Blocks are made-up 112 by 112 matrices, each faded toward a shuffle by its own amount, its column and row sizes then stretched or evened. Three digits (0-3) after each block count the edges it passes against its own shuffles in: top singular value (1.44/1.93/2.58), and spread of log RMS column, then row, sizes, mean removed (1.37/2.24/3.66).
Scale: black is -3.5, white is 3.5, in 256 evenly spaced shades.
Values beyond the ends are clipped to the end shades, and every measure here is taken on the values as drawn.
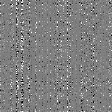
2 3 1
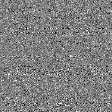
0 1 2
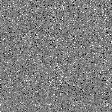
0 1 1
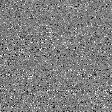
0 0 2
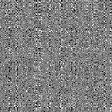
3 2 1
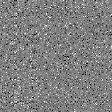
2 1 1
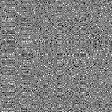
3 0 1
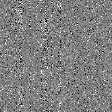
0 2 0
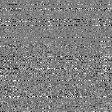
0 1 3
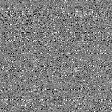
2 0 2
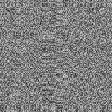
3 0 0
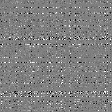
1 2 3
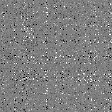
0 2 2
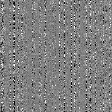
2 3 0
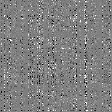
1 3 2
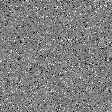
0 0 1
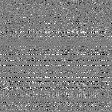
3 1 3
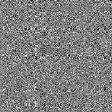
2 2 2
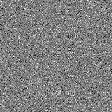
2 0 0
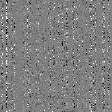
2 3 0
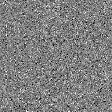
1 1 0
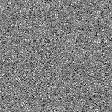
2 0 0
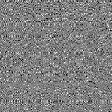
3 0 2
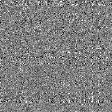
1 2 2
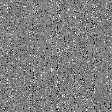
0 2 0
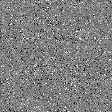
0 1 2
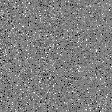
1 1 0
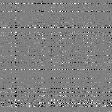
2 2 3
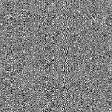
2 2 1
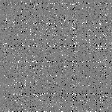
0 2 2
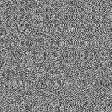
3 0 0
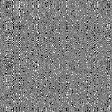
3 2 0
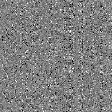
2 2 0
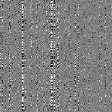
3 3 1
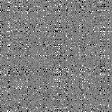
2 2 2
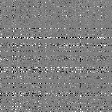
2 2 3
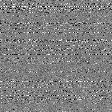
1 0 3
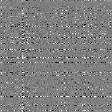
3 2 3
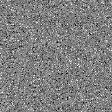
1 1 0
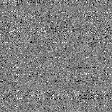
1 1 2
